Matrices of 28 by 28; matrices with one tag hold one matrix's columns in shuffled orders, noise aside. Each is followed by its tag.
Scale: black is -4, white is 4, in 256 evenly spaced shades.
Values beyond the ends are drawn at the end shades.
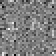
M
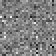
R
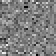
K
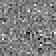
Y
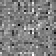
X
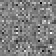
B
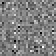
B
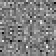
B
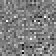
R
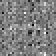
X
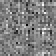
X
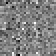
M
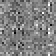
X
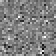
R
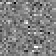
B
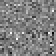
Y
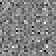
B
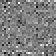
K
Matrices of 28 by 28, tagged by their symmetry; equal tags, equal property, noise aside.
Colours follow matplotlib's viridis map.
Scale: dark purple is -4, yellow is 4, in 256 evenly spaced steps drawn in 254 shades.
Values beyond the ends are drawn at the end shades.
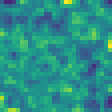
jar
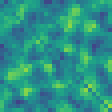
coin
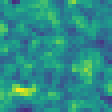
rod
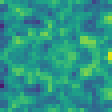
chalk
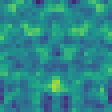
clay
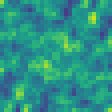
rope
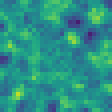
jar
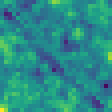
jar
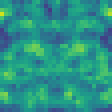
clay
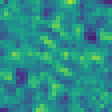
rope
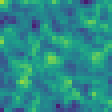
rod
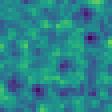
coin
